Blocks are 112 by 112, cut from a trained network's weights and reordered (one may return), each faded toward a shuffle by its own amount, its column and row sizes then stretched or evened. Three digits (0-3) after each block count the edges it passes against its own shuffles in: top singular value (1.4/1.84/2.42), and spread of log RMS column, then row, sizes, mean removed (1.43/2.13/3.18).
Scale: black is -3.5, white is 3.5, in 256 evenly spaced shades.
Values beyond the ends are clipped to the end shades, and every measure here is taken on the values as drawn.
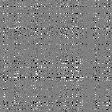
2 3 3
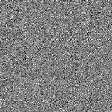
2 1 1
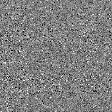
0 1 2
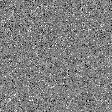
0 1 1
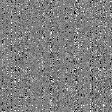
0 3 1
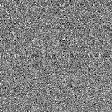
2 0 1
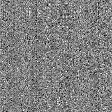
1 1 0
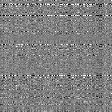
3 0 3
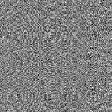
3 2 0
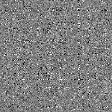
1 2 2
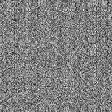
2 0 0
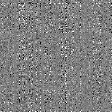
0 3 2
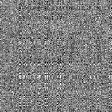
3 2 1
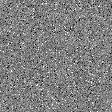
0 1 0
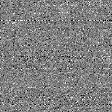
2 1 2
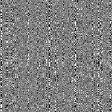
3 3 0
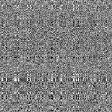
3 2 2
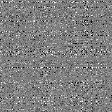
1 2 3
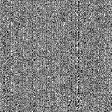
2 2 0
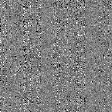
0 3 1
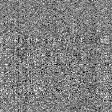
1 0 2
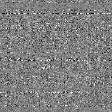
1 1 3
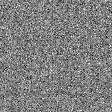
0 0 1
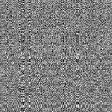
3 2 0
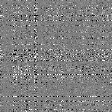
2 2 3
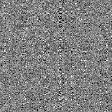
2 2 1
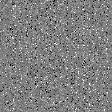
0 2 0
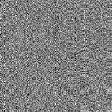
3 2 0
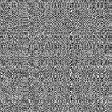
3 2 1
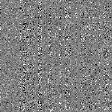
0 3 2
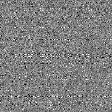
2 1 2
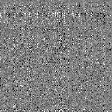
2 3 2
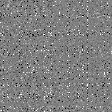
0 2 2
